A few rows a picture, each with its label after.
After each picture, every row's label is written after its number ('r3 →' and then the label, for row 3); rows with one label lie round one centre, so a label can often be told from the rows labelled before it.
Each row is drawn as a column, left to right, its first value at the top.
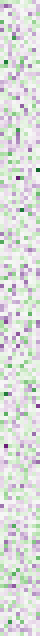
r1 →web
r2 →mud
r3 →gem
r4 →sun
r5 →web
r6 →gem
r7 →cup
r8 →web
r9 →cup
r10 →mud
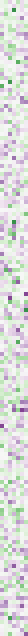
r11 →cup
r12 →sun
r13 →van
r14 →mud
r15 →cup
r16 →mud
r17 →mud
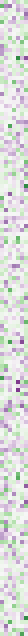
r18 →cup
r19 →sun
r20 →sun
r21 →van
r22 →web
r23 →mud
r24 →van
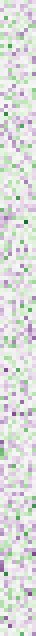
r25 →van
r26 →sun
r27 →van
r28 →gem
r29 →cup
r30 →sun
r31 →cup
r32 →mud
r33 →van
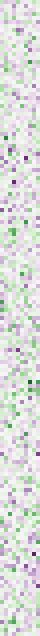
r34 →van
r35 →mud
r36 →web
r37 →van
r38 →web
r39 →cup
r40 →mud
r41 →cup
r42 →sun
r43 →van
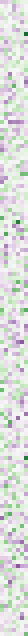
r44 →cup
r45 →web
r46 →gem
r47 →mud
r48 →mud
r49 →mud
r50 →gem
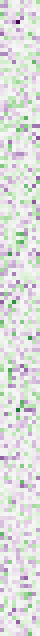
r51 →cup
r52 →gem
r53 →cup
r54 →van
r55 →van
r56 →van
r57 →sun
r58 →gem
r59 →mud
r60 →web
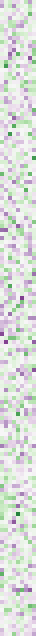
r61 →mud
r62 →mud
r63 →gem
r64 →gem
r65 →web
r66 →van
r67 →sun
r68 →cup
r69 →mud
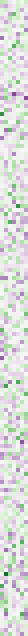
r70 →web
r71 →mud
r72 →gem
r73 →sun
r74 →cup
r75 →van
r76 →web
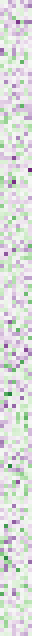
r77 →van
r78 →mud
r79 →mud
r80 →cup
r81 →web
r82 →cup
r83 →web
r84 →gem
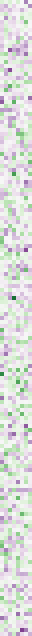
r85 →web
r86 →mud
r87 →cup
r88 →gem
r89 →cup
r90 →cup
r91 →cup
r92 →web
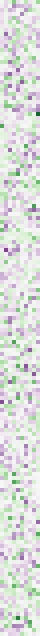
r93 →gem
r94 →cup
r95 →web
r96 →cup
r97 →gem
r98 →gem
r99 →van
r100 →web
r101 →van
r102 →web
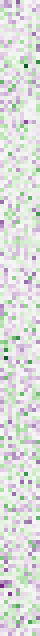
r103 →sun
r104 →gem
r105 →mud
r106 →van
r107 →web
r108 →mud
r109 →web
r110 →sun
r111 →mud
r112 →mud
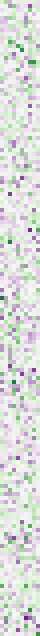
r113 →web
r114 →van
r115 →sun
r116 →cup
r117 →web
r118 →sun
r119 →mud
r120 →mud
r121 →mud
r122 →gem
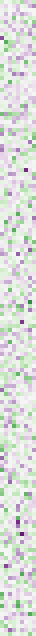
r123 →web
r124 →mud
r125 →sun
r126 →web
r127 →web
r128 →mud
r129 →gem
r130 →cup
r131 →sun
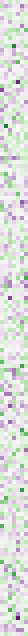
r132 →cup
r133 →gem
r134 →sun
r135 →sun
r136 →mud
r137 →sun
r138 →sun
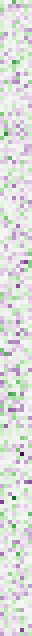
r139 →web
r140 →cup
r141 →mud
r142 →mud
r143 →mud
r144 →gem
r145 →web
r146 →sun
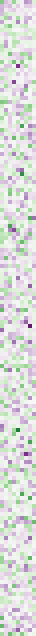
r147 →van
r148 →cup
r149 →mud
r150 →mud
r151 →gem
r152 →gem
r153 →mud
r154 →mud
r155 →van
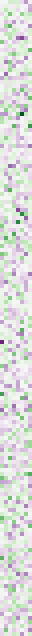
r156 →mud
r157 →van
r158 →mud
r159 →van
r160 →web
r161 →web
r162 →web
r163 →sun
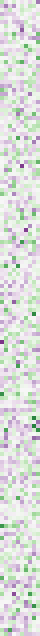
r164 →mud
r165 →gem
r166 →mud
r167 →sun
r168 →mud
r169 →web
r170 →sun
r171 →van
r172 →web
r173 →web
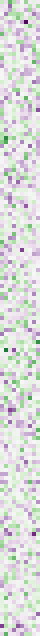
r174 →sun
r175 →gem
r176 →mud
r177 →mud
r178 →cup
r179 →cup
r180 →gem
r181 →gem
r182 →mud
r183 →web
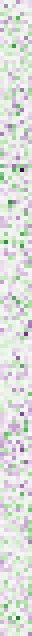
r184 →van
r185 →van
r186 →van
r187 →sun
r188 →van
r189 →gem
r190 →web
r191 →mud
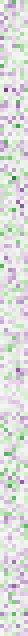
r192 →web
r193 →gem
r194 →gem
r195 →gem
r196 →sun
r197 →sun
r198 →mud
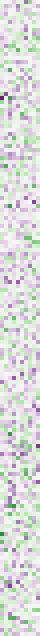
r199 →web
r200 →gem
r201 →van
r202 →van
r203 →sun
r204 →van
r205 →web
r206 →sun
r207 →sun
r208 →mud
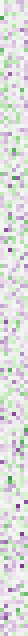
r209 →mud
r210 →mud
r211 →cup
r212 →gem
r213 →sun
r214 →mud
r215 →web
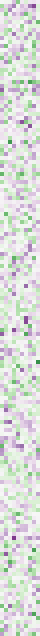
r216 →web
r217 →sun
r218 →mud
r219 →cup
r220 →gem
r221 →gem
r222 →mud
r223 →cup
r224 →sun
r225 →cup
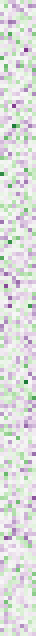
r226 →gem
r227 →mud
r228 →van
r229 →gem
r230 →sun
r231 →sun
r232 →cup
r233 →mud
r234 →van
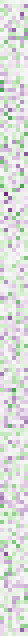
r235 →van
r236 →sun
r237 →web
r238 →cup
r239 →van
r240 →gem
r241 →sun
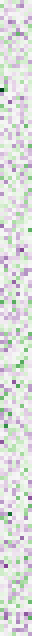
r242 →van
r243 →mud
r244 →web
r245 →gem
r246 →mud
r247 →cup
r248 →gem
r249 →van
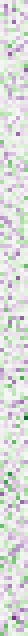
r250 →sun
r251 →van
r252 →sun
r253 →mud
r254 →web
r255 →gem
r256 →web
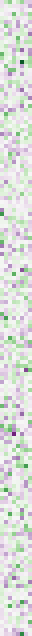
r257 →web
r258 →sun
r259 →web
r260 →cup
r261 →sun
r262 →gem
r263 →mud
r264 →cup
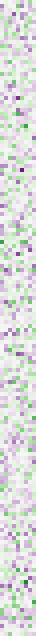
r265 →sun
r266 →web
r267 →gem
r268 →van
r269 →web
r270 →gem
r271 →gem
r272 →cup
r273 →web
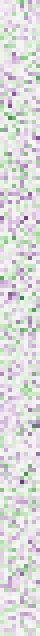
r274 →sun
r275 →sun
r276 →sun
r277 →sun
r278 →van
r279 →web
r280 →web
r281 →mud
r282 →web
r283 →van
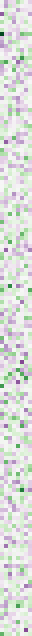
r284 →gem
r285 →cup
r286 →web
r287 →mud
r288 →web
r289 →web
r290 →gem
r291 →gem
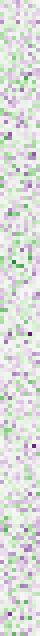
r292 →van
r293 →mud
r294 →web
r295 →sun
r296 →van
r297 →gem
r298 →van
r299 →cup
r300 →van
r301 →gem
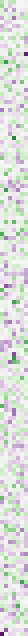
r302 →web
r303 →mud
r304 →mud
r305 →mud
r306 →van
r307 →gem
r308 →gem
